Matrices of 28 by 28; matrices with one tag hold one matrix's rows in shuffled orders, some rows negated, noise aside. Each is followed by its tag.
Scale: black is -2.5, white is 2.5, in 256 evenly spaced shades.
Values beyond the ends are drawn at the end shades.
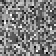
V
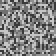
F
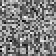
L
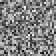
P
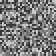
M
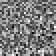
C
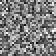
F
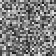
L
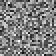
P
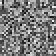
F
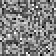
L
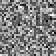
F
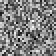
P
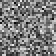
C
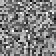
F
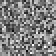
C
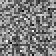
F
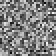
F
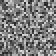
V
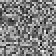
M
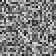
M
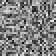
M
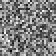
F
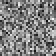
V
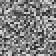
F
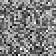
F
